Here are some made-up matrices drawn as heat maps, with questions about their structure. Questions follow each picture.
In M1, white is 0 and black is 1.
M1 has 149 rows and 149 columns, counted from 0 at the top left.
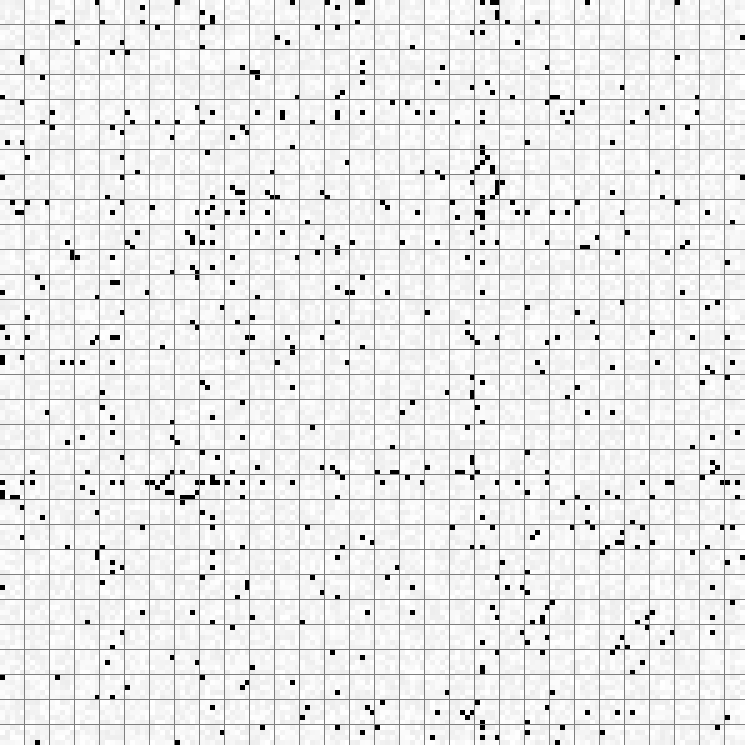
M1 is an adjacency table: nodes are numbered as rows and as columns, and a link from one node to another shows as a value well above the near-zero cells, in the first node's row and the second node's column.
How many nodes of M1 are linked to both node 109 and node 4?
2
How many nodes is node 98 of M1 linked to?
7
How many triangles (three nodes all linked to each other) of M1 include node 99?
4
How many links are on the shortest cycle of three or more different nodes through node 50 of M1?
4
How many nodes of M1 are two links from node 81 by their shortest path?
9
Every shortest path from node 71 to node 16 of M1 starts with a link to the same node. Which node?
node 0
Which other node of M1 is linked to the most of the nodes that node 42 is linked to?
node 96
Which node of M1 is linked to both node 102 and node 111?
node 19
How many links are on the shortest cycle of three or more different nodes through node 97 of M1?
7
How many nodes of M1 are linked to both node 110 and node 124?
1
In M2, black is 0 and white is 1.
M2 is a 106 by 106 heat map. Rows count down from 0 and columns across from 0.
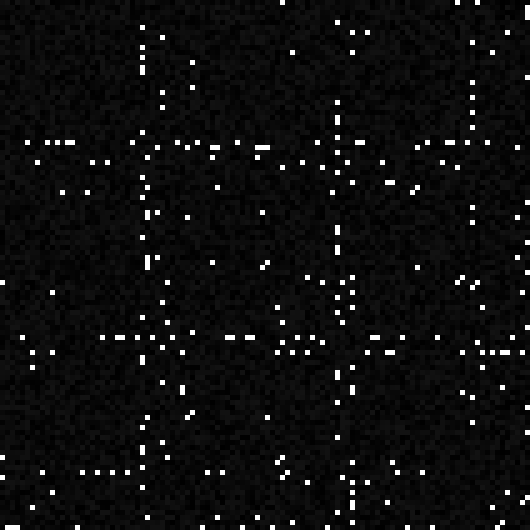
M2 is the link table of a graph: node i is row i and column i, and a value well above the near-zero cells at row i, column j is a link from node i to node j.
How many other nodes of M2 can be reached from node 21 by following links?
7
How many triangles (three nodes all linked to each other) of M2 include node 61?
2
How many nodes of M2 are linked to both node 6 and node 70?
2
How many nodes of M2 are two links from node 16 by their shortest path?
9
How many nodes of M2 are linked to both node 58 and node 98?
2
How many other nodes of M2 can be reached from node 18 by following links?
7
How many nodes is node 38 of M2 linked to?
4
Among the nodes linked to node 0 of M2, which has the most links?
node 56
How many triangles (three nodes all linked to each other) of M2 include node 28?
0
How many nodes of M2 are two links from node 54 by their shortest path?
10
